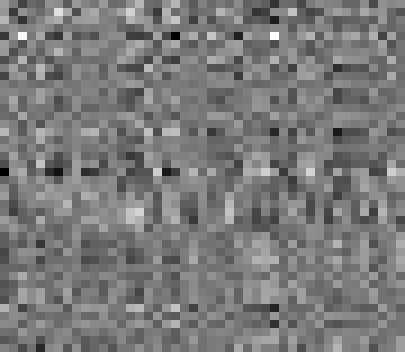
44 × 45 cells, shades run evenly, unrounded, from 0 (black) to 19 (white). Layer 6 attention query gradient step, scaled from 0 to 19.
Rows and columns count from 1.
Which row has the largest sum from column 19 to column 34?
37
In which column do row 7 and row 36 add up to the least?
2
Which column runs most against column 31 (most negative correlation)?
20
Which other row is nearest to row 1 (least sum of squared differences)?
16
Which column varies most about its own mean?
31
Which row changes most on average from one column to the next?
5
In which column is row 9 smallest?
38
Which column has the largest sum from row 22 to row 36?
41
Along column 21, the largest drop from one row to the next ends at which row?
6
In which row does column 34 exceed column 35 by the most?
26
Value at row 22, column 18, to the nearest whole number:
15
